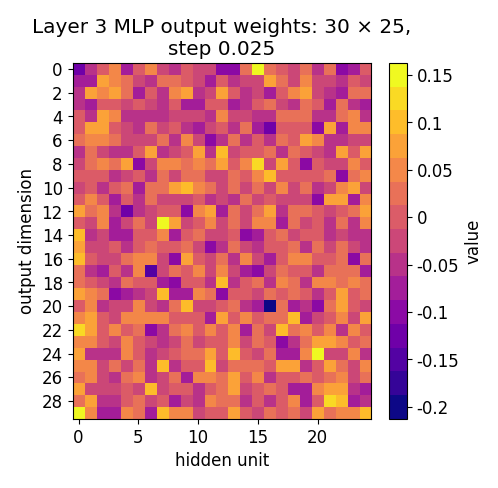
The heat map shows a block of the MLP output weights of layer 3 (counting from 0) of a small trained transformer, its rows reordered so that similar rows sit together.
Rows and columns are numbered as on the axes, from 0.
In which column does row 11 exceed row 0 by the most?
22
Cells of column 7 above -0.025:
14
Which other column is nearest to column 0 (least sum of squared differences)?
13
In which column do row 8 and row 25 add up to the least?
19
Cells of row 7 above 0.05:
5
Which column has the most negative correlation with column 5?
2
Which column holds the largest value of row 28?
21
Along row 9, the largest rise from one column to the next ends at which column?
23
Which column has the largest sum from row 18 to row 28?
0
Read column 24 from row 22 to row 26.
0 0.025 -0.05 0.05 0.025
